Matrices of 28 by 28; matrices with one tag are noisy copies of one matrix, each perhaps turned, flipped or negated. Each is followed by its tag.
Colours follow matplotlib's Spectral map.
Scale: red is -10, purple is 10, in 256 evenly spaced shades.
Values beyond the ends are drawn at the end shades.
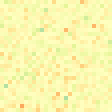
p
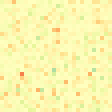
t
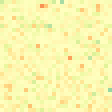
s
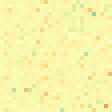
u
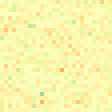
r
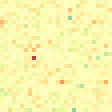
r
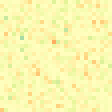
t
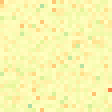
s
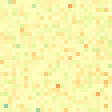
u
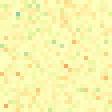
u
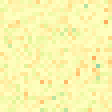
p
